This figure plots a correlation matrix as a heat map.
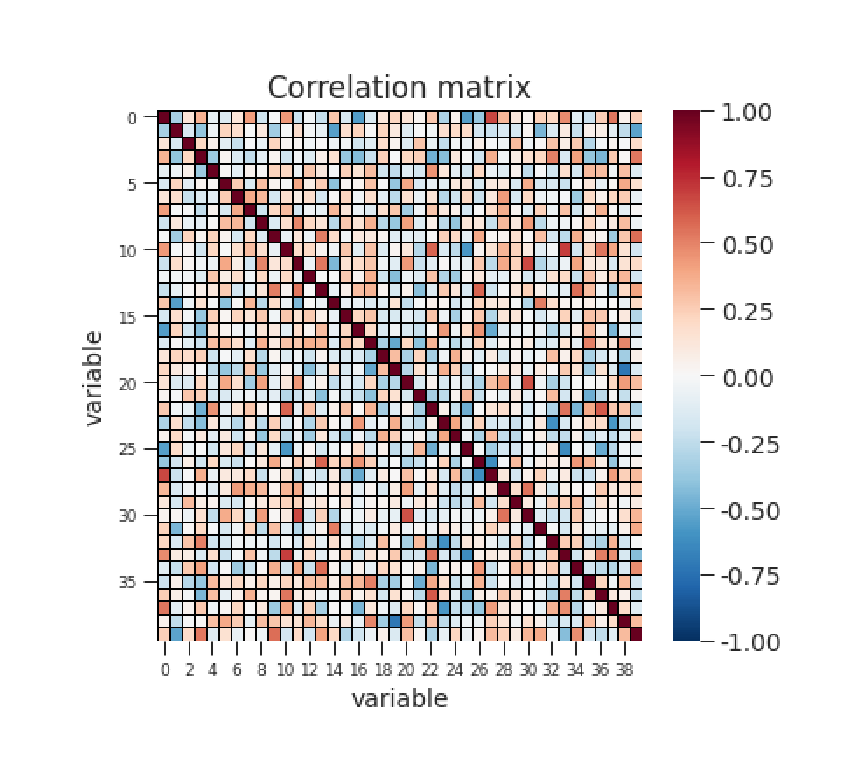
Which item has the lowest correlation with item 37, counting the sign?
23
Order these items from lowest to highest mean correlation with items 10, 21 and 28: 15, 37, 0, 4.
4, 15, 37, 0
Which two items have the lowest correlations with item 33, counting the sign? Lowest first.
25, 39
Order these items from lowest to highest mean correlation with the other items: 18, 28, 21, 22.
21, 18, 22, 28
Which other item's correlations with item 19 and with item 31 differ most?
38
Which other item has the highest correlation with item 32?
3
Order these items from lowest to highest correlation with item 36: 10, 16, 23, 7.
16, 23, 7, 10
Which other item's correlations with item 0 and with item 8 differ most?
27
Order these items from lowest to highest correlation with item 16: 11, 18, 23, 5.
18, 5, 11, 23
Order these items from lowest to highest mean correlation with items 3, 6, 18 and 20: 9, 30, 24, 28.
9, 24, 28, 30
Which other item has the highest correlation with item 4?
22
